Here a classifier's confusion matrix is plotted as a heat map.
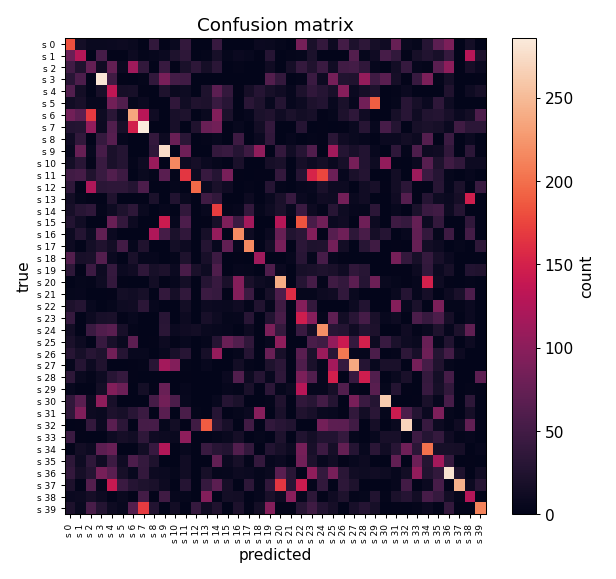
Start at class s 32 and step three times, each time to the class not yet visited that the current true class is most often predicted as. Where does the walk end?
s 21
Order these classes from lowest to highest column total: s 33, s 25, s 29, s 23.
s 29, s 33, s 23, s 25
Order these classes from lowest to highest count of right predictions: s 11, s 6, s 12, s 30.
s 11, s 12, s 6, s 30
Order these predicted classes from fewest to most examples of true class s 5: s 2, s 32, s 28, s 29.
s 2, s 32, s 28, s 29
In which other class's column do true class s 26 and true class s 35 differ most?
s 24
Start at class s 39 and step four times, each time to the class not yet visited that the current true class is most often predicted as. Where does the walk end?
s 36
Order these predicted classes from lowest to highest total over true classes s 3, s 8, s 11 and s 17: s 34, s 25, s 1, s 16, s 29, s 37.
s 37, s 16, s 29, s 1, s 34, s 25
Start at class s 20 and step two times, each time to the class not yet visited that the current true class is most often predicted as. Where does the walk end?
s 9
